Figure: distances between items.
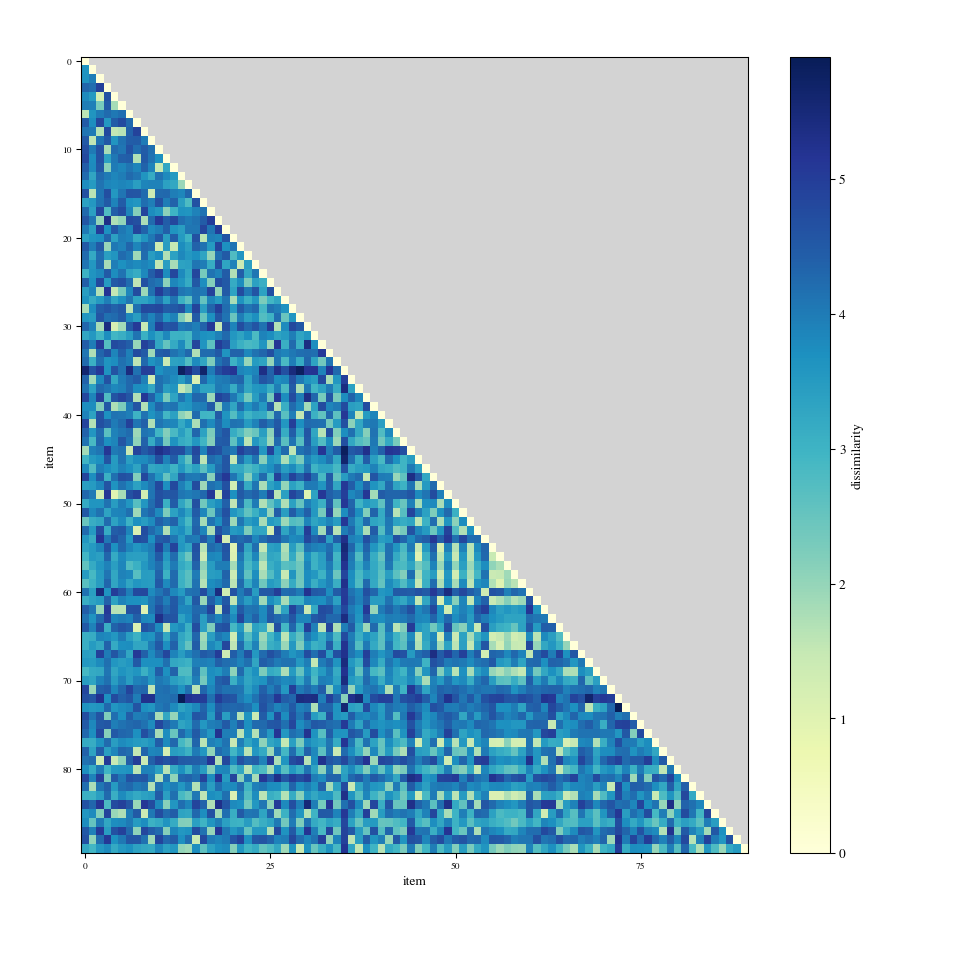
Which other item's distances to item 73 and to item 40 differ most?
29
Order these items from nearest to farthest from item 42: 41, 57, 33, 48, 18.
57, 48, 41, 18, 33
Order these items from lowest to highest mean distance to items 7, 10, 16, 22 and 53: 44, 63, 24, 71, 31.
24, 31, 71, 63, 44
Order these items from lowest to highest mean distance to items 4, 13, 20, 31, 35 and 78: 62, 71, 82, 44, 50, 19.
50, 62, 82, 71, 19, 44
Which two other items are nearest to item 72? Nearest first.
35, 80
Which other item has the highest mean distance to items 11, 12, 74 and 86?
44
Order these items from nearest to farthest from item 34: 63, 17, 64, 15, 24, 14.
64, 17, 14, 24, 15, 63
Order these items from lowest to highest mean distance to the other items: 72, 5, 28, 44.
5, 28, 44, 72
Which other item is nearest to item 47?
38
